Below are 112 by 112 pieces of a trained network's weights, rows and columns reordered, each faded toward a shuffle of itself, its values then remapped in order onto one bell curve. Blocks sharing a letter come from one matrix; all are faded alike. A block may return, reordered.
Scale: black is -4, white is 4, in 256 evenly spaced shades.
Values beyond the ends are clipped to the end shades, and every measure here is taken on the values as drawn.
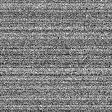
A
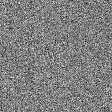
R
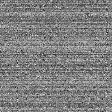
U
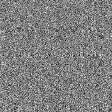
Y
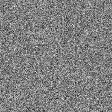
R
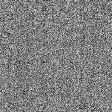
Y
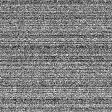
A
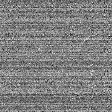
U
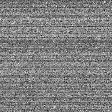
U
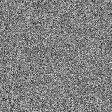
R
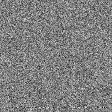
R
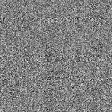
Y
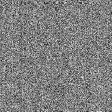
Y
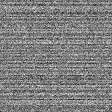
A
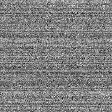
U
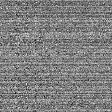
U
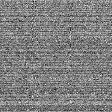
U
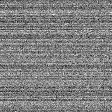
A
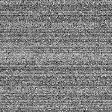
U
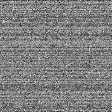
U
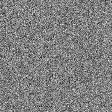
R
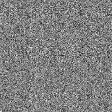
Y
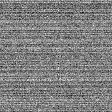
A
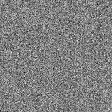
R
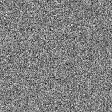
R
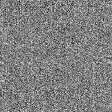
Y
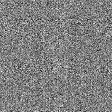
Y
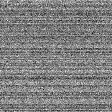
A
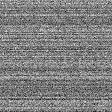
A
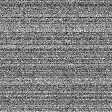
A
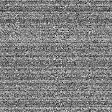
U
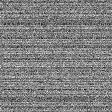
A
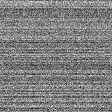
A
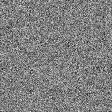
R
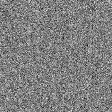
R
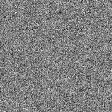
R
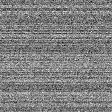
A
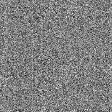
Y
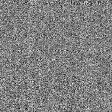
Y
